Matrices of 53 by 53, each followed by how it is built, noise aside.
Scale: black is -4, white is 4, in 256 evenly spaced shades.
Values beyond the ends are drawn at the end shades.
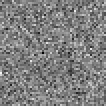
noise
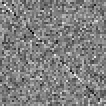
diagonal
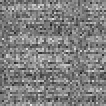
blocks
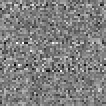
uneven rows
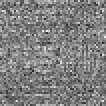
blocks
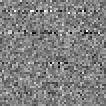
uneven rows
